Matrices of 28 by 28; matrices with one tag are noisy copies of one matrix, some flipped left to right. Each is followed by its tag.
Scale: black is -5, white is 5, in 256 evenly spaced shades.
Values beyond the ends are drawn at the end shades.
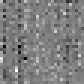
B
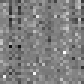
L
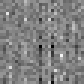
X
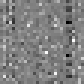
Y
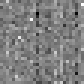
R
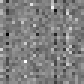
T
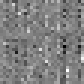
B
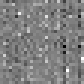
B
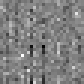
X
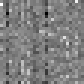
R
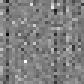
T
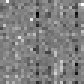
R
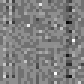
Y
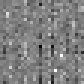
X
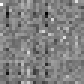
R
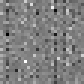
T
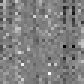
L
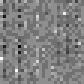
B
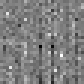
X
